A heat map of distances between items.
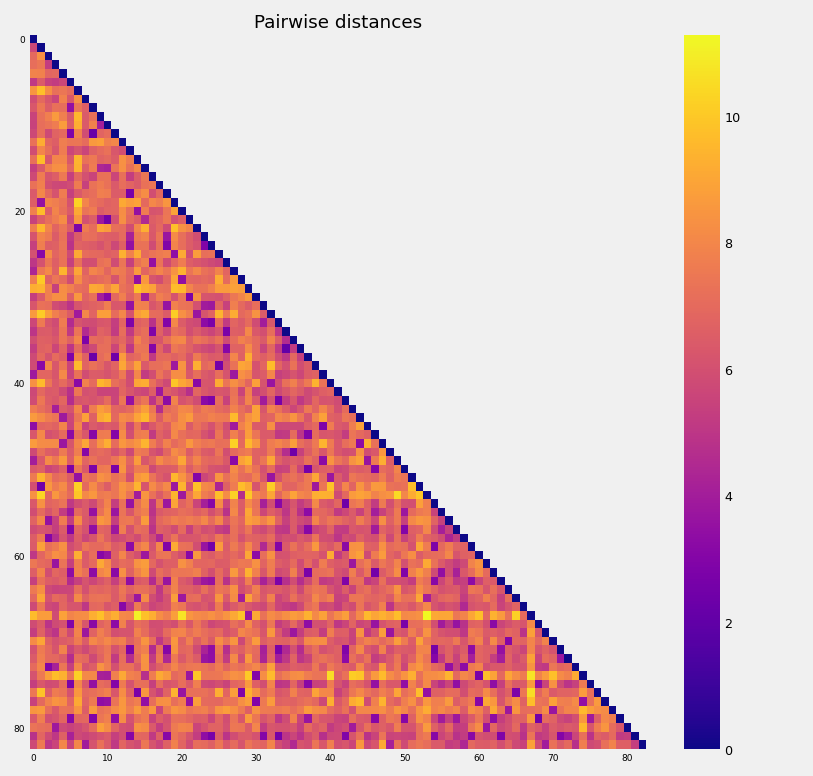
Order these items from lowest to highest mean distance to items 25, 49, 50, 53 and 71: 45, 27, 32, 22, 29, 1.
45, 1, 27, 22, 32, 29
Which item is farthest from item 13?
19
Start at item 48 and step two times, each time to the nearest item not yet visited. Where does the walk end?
7
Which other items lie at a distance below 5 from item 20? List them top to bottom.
14, 28, 53, 65, 76
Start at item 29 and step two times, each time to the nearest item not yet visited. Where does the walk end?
3
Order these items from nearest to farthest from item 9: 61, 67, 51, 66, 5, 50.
5, 66, 50, 51, 61, 67
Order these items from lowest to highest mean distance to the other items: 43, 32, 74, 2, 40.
2, 43, 40, 32, 74
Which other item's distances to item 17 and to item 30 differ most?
74
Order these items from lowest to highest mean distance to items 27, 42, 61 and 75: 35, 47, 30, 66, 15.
66, 35, 30, 15, 47
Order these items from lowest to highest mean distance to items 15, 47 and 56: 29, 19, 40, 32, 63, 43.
63, 19, 43, 40, 32, 29
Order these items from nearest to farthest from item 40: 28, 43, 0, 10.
43, 28, 0, 10
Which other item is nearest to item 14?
76
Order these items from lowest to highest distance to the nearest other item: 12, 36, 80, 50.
36, 50, 12, 80
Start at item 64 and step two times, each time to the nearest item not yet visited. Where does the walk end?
78
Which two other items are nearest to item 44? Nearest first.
47, 4
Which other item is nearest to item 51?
22
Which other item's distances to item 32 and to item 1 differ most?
52
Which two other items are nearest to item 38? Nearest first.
25, 1
